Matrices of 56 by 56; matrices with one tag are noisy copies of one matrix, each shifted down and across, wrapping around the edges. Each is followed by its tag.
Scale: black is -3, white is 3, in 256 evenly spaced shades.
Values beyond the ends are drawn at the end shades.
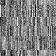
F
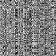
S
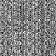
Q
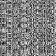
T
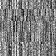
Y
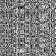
T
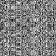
T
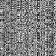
S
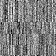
Y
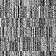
F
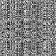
S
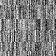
F
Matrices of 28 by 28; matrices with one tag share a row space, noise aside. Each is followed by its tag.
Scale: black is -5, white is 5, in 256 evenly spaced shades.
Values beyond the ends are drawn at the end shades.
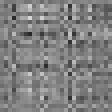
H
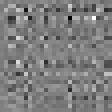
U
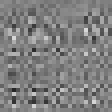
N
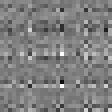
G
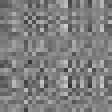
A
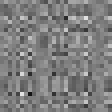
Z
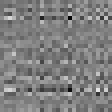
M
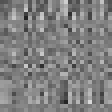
A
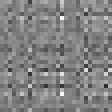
G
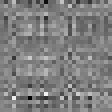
H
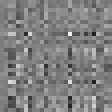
U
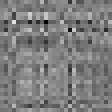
H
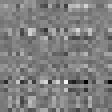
Z
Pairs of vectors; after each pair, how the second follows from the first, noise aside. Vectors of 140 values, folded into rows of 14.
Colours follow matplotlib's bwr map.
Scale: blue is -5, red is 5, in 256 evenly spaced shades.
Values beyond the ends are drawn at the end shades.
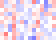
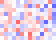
wrapped around, negated.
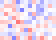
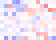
wrapped around, partly zeroed.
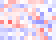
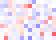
wrapped around, partly zeroed.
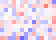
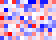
reversed, scaled up.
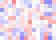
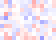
reversed, negated, shrunk.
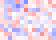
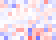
reversed, negated, partly zeroed.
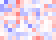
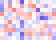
wrapped around, negated.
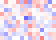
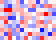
wrapped around, negated, scaled up.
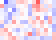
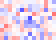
wrapped around, negated.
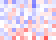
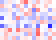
wrapped around, negated.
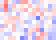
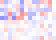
wrapped around, partly zeroed.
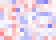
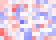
copied.
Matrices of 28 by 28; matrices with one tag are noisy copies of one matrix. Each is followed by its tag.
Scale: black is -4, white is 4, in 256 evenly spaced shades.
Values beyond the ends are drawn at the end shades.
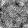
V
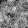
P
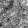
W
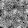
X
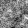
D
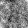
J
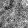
W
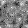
V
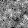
D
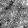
W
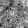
W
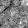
W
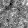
W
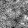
D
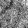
W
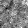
W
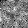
P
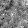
W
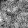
P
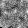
X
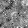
W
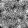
X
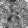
J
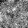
P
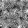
X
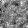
V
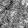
W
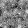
X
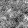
D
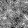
D
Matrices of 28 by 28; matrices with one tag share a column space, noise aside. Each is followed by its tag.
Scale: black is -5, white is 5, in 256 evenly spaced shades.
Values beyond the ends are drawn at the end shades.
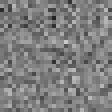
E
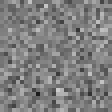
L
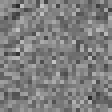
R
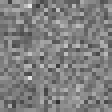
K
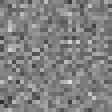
R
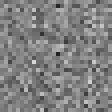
E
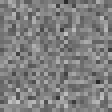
R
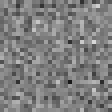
R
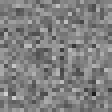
L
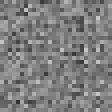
R
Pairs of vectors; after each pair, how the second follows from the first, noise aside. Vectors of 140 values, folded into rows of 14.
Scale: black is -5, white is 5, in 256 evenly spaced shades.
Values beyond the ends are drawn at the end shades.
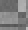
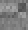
negated, partly zeroed.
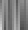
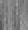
negated, shrunk.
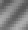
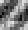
wrapped around, negated, scaled up.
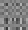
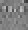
reversed, negated, partly zeroed.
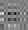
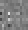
negated, partly zeroed.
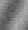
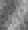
reversed, negated.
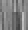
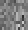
sign-scrambled.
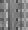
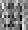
wrapped around, negated, scaled up.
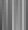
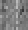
wrapped around, partly zeroed.
